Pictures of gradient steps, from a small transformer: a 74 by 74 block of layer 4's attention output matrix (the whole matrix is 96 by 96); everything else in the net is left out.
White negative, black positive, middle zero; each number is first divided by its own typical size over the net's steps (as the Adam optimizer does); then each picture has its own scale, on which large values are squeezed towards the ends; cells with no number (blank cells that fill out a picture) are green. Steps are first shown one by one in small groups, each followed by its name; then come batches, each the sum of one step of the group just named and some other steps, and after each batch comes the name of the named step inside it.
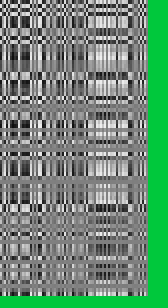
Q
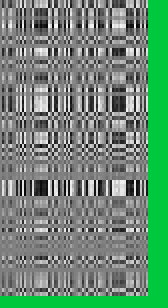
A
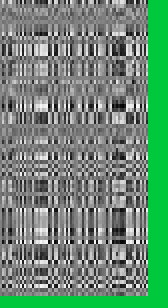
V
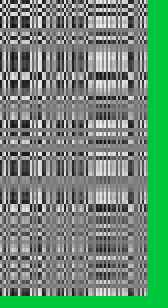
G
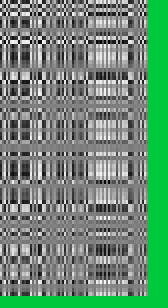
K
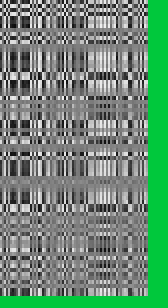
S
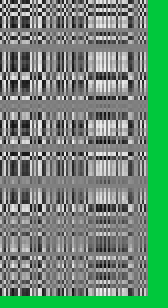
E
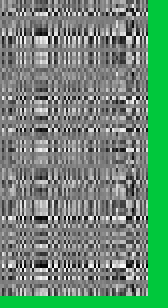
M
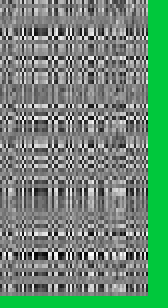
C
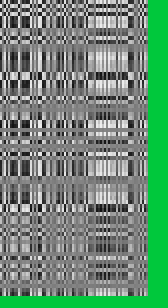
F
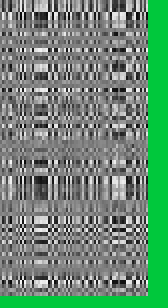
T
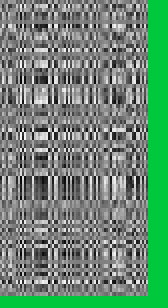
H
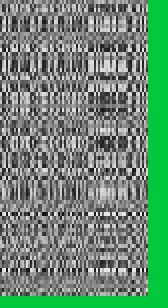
E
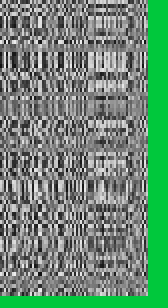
G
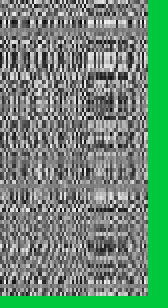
K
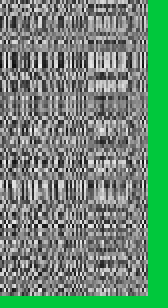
E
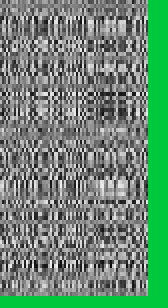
M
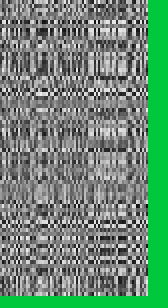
K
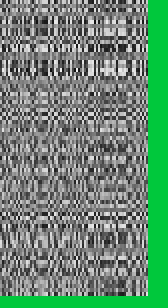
T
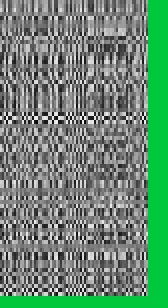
C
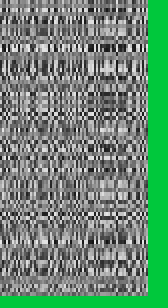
V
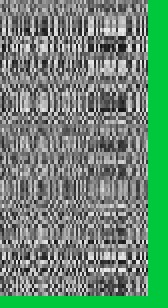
V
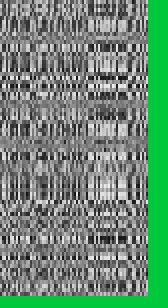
F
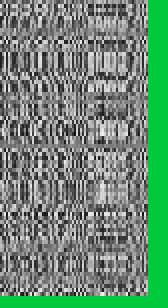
F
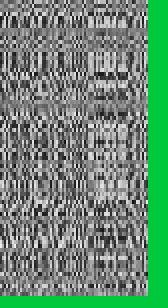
F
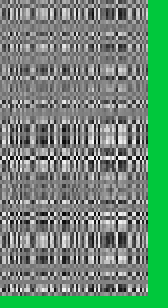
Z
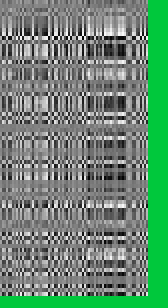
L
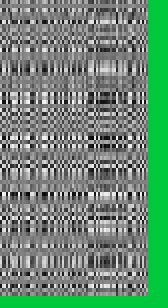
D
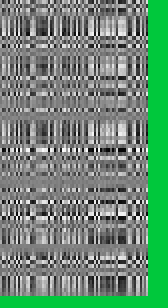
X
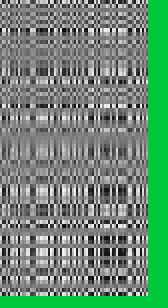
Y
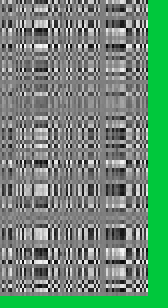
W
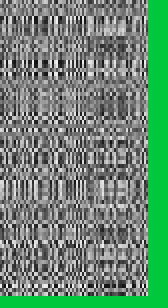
L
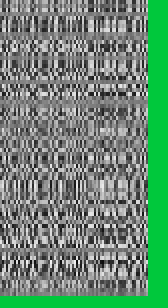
X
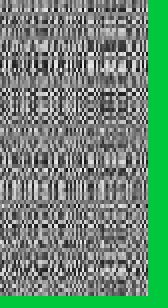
W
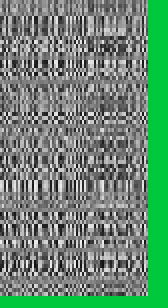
L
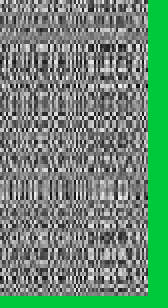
W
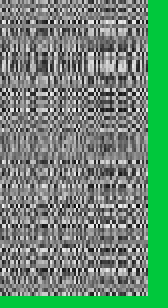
Y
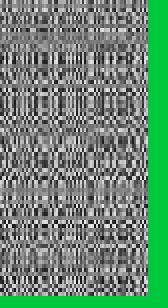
Y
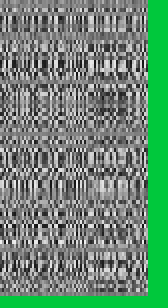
W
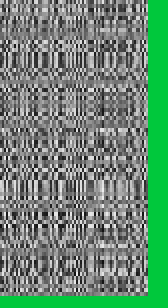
Z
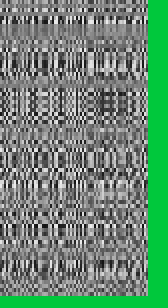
D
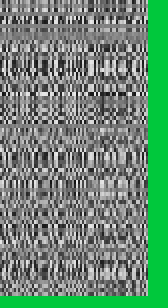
D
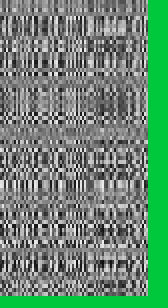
L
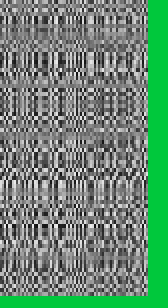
Y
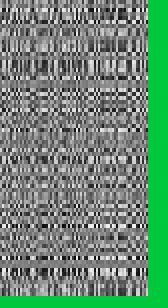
Z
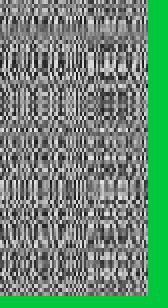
Z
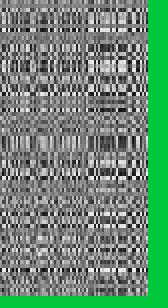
Y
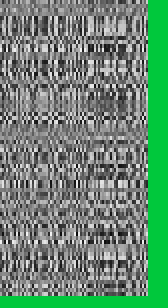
L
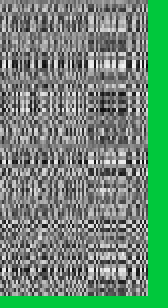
W
